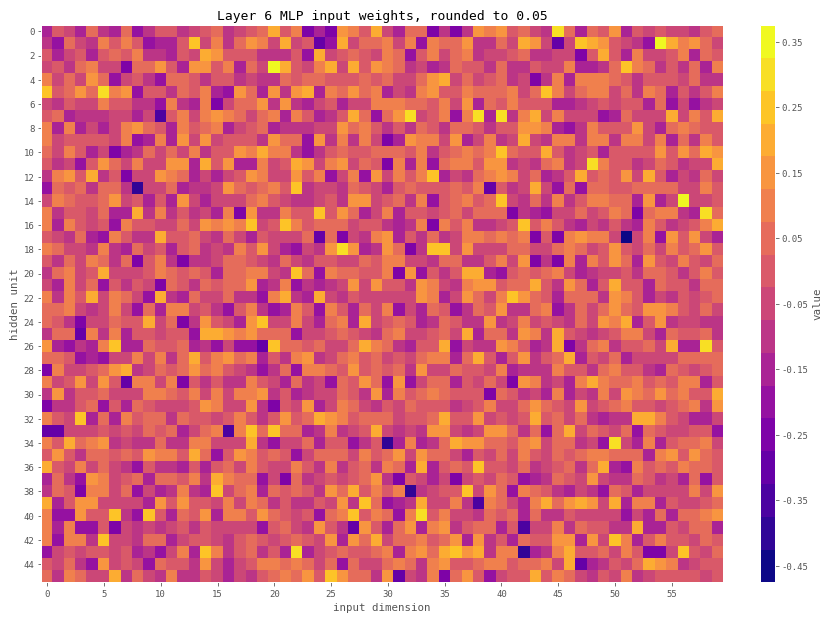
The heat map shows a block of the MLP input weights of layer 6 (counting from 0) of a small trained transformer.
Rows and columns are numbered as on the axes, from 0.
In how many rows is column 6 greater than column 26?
19
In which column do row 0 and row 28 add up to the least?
0
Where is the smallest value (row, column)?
17, 51
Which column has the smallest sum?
8
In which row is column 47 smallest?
44
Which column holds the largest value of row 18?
26
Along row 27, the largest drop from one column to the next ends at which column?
47
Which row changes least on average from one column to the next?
4
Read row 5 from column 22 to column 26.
0.15 0.2 -0.15 0.1 0.05
